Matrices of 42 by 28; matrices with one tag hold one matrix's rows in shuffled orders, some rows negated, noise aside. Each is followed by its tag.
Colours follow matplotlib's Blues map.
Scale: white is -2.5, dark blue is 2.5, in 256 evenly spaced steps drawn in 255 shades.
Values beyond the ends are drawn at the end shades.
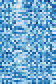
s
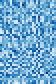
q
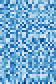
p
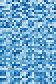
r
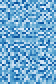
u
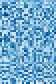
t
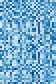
q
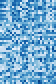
r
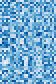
t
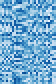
s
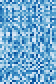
q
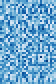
p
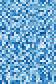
u
